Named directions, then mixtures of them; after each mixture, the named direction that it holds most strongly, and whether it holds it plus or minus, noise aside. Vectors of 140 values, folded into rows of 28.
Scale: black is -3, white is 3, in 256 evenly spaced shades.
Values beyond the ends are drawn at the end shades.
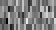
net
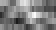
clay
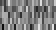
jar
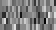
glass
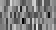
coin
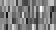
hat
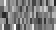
jar, minus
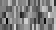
glass, plus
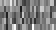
hat, plus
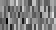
net, plus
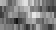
clay, plus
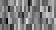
net, plus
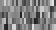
hat, plus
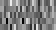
coin, plus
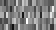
hat, minus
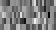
glass, minus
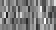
glass, minus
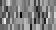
glass, plus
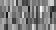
hat, plus
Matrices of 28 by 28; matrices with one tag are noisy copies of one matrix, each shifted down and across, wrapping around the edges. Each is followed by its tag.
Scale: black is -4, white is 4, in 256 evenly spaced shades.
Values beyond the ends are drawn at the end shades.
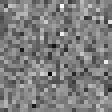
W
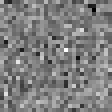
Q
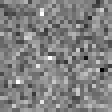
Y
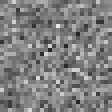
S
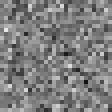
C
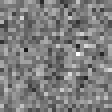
C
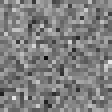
S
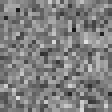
Q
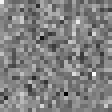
W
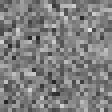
C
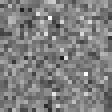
C
